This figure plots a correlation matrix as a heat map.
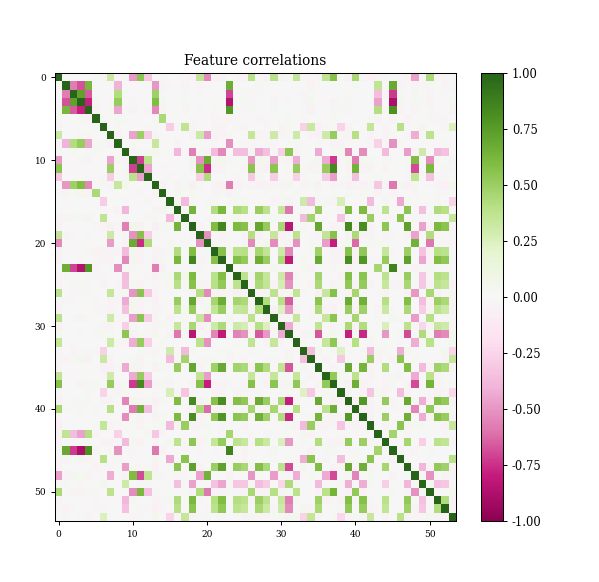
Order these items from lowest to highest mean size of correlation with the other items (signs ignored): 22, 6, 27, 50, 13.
6, 13, 50, 27, 22
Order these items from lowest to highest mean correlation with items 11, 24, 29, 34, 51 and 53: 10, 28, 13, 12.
10, 12, 13, 28
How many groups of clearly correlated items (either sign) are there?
5
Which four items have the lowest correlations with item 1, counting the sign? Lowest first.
3, 2, 13, 8
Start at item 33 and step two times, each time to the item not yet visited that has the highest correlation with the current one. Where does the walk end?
38
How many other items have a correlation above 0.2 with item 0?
10
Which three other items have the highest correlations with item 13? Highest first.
3, 2, 8
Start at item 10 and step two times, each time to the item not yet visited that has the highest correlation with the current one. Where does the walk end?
48
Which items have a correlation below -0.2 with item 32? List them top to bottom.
10, 12, 20, 48
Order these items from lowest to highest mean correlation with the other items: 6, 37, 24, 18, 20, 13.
20, 13, 6, 37, 24, 18
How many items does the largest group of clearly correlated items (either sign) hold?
19
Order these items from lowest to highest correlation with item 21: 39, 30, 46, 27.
46, 30, 27, 39
